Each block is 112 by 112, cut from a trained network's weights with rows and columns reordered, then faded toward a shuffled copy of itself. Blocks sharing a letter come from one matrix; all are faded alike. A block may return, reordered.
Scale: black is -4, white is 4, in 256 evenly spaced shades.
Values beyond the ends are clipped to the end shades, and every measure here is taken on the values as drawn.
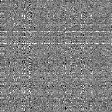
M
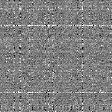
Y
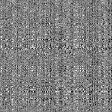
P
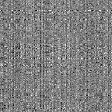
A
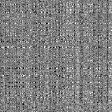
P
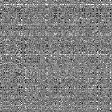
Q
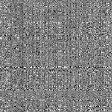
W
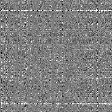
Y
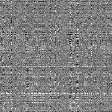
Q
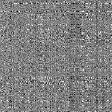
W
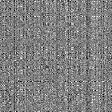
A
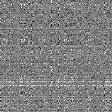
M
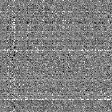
M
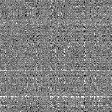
Q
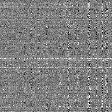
M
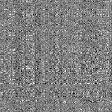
W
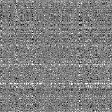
Q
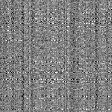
P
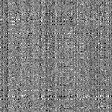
P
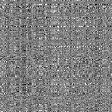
W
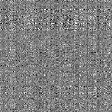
W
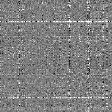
Y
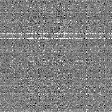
Y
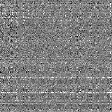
M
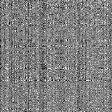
A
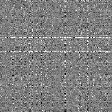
Y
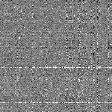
Y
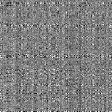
W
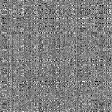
W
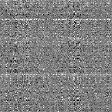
Q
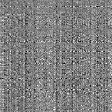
A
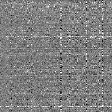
M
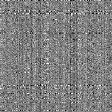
A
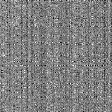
A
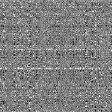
Q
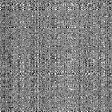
P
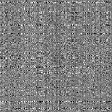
W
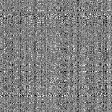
P
